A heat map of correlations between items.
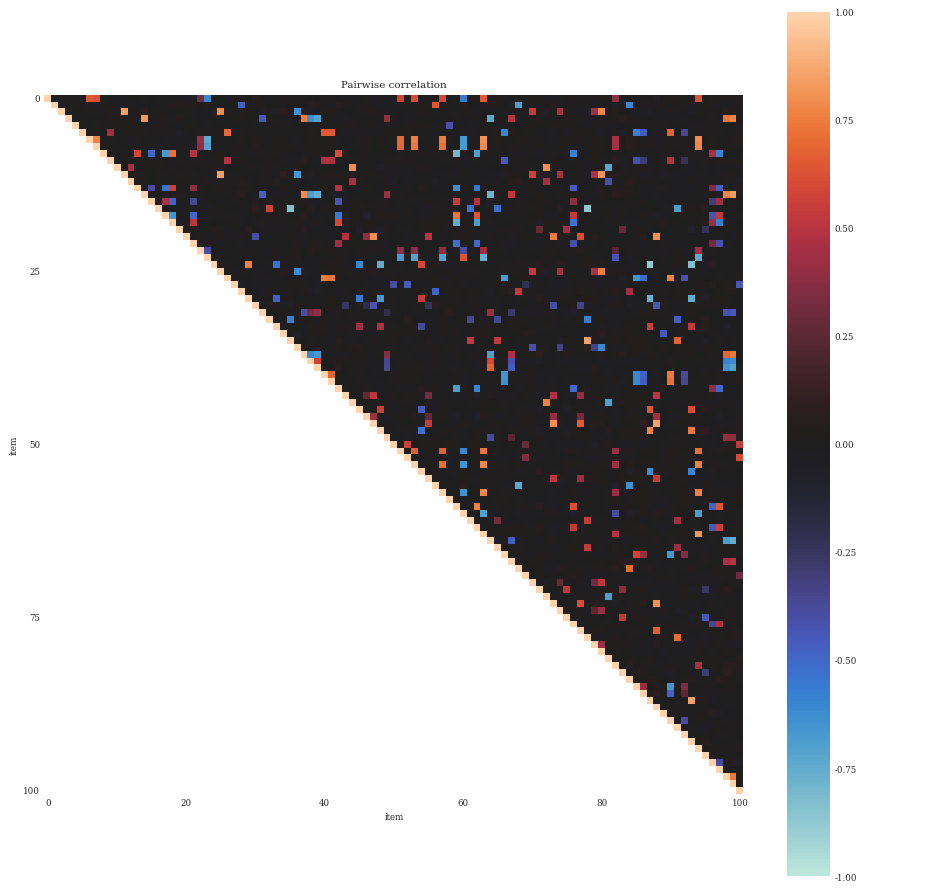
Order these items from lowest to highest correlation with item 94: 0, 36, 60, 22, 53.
60, 36, 22, 0, 53
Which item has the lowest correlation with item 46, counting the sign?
30
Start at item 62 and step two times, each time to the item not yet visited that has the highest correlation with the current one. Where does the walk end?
17
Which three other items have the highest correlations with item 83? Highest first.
75, 71, 19
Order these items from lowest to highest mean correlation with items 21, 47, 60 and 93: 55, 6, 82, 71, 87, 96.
6, 82, 71, 96, 55, 87
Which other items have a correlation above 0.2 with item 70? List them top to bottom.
2, 11, 25, 74, 79, 80
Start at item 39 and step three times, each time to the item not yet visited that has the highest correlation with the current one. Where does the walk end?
31
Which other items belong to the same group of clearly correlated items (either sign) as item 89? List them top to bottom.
34
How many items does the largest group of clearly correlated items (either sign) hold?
12
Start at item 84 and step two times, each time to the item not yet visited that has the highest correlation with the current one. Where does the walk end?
28
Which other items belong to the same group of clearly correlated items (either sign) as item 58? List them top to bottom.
4
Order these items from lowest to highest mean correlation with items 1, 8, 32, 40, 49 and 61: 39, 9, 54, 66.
66, 39, 54, 9
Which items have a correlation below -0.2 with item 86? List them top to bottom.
5, 9, 26, 40, 41, 90
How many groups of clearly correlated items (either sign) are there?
14
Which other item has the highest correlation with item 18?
8
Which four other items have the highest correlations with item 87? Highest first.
93, 48, 45, 33
